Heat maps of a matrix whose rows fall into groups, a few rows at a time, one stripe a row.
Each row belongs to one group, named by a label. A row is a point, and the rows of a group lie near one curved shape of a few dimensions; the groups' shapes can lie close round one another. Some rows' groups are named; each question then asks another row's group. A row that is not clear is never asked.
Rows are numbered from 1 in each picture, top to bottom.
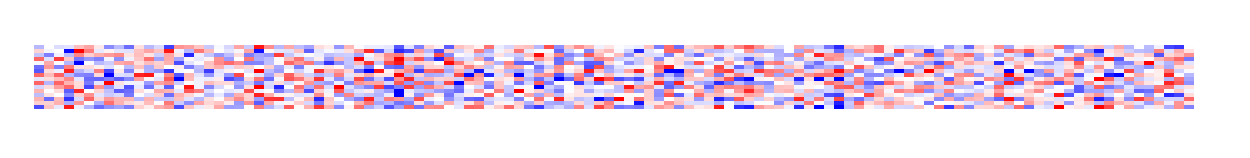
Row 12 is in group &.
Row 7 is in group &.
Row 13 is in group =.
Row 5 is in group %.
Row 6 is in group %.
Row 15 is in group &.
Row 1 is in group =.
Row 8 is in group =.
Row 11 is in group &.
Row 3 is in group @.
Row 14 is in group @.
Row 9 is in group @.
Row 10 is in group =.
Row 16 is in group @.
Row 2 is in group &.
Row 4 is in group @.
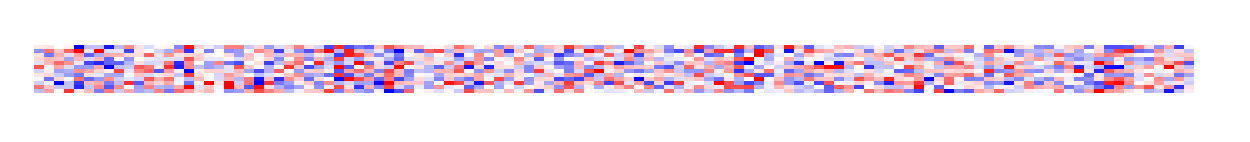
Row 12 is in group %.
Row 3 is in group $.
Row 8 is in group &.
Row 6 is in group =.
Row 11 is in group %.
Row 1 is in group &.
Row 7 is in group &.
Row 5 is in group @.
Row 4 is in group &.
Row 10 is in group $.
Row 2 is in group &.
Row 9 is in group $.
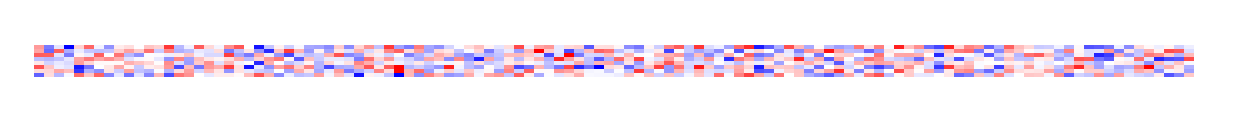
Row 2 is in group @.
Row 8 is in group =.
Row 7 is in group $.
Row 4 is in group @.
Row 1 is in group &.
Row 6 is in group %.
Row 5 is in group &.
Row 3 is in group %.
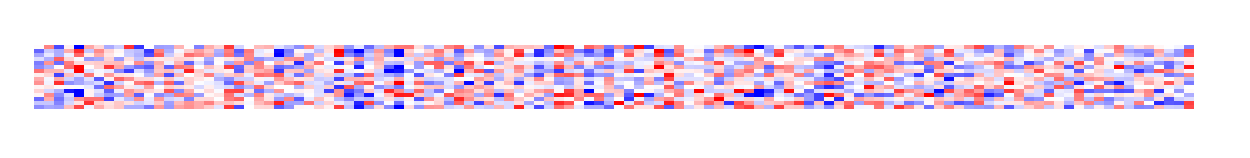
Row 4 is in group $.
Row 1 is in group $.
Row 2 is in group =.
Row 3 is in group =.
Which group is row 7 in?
&
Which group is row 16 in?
=
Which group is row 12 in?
&
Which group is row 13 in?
$
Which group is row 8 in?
@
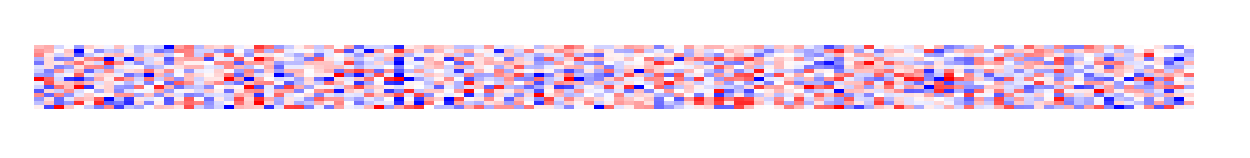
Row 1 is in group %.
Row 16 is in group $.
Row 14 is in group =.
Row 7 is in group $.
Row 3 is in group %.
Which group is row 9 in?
%
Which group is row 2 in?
$
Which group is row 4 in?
=
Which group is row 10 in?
%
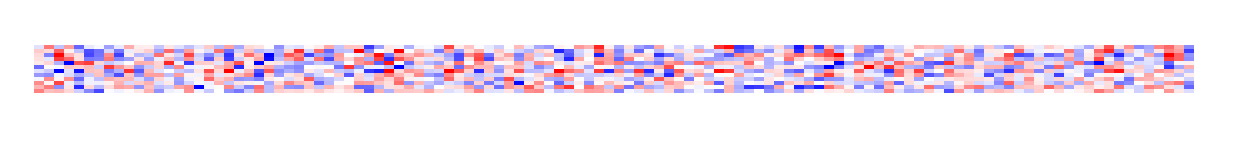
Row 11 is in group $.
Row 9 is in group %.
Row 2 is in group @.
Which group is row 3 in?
$
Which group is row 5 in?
&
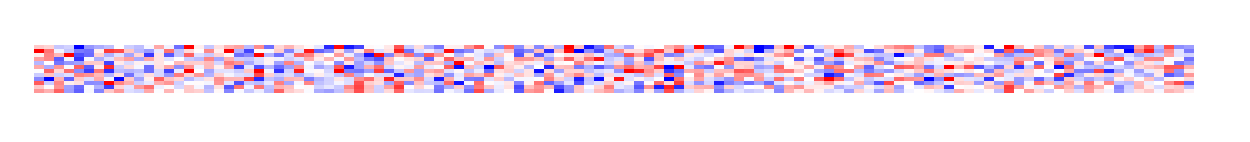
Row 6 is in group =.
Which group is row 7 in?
&
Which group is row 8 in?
=
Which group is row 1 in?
&
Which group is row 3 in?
&
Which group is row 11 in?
=
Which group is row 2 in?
%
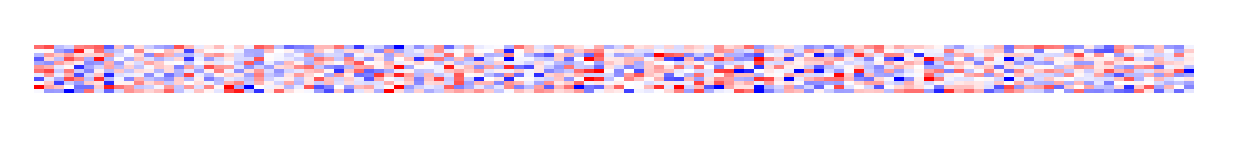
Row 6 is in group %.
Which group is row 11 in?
%
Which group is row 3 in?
%
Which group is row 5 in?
$
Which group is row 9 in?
&
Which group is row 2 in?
&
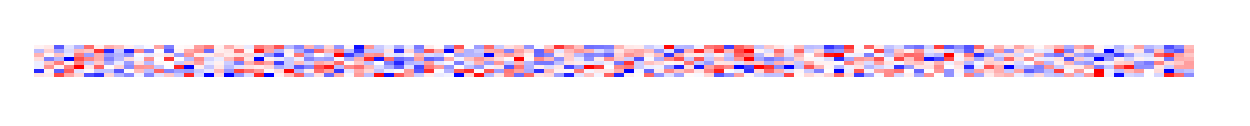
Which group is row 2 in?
=
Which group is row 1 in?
@
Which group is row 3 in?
=
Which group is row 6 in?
&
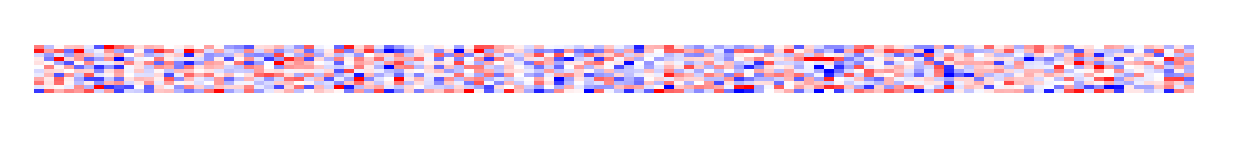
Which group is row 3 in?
@
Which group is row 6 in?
@
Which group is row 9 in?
@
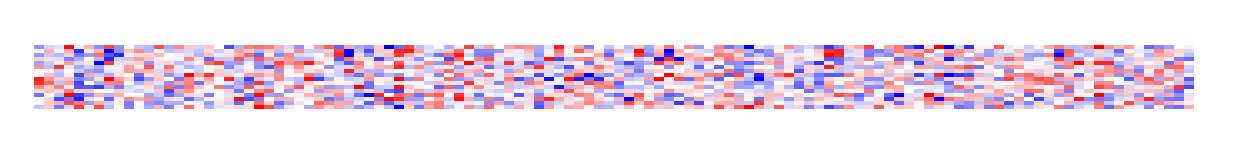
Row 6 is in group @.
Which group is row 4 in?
=
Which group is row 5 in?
%
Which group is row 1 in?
%
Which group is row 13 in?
&
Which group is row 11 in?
@
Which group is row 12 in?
%
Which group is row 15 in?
&
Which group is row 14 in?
&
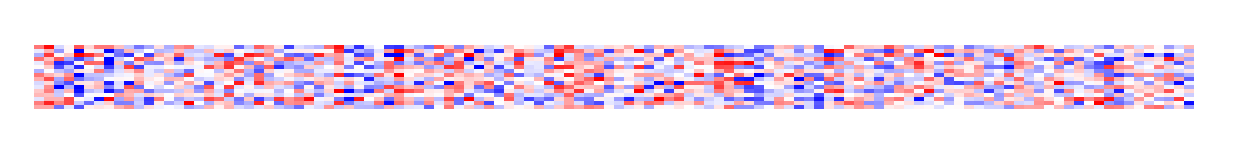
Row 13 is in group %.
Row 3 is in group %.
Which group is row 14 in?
%
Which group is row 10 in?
=
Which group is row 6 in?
$
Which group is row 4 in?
=
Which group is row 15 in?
&
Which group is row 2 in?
$
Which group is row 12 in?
$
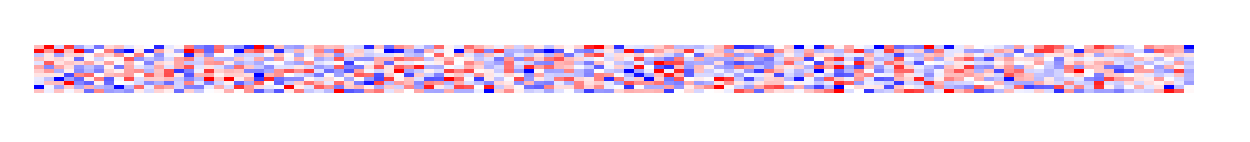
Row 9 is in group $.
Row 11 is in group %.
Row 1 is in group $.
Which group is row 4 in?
$
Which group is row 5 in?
%
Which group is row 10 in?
&
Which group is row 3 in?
&
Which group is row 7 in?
%
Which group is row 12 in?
=
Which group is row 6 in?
$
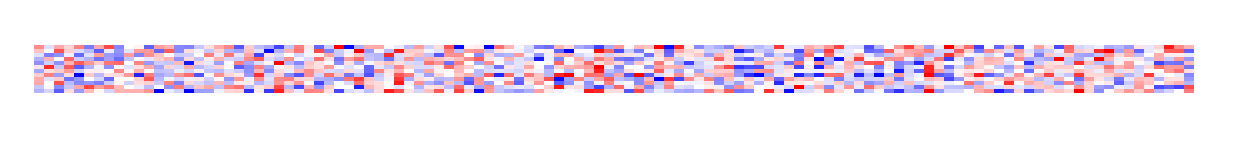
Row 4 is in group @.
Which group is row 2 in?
@
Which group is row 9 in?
=
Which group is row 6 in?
$
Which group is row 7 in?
&
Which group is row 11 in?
@
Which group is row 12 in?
&
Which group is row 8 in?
$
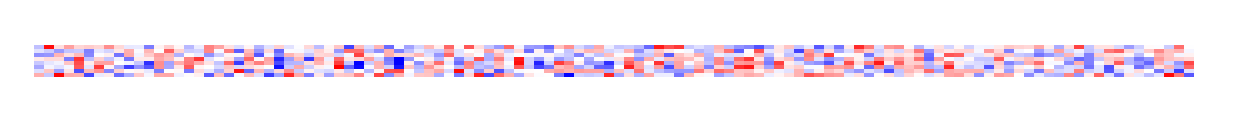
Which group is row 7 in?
&
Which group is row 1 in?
%
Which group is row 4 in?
&
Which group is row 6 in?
=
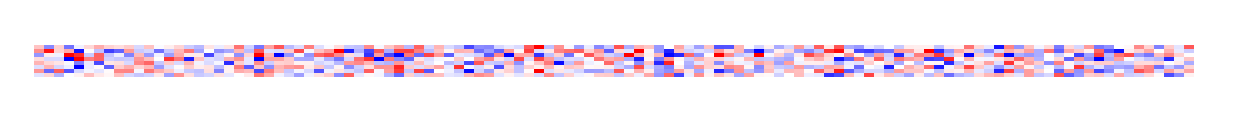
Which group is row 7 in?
@
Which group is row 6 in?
&
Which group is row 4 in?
&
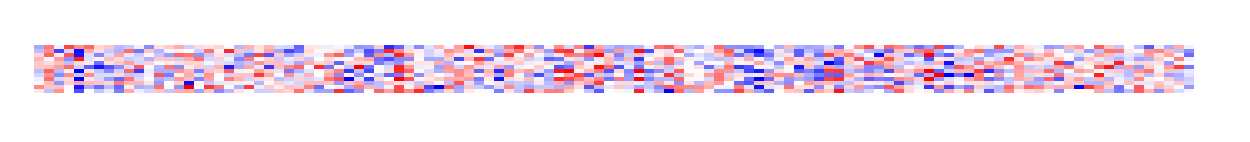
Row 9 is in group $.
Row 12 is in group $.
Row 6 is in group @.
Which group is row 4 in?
&
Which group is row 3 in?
$
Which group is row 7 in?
$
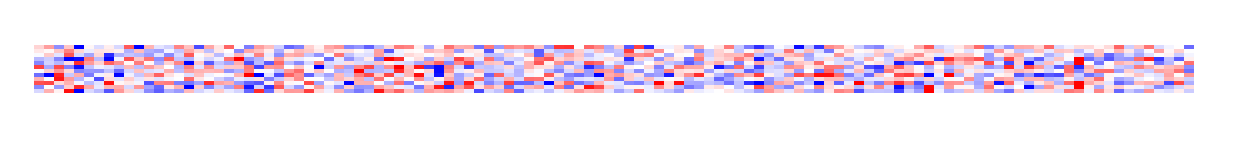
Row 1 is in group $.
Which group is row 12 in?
&
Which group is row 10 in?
%
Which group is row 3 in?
&
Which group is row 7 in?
@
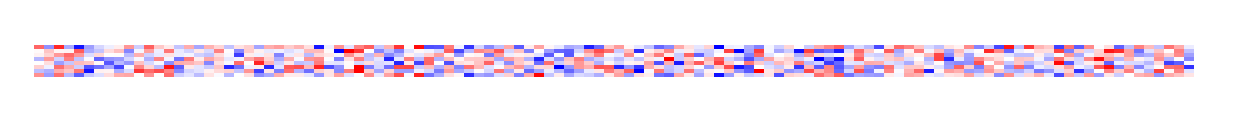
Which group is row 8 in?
@
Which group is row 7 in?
$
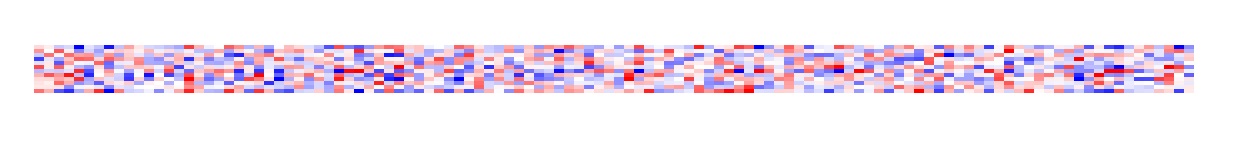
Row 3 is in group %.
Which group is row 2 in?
=
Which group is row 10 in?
$
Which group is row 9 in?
&
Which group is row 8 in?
&
